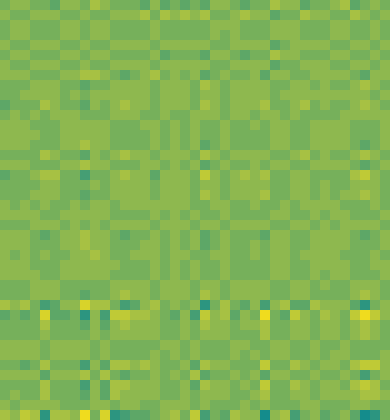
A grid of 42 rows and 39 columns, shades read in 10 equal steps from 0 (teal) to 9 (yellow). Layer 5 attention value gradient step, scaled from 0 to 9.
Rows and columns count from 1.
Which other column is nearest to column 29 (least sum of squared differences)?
3
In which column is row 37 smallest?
9
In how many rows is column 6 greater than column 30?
8
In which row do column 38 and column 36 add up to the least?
42
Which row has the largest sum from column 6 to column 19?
2
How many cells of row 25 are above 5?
1
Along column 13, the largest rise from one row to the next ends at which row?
32
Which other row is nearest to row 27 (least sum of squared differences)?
14
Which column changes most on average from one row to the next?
37
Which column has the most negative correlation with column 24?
23
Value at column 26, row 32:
4
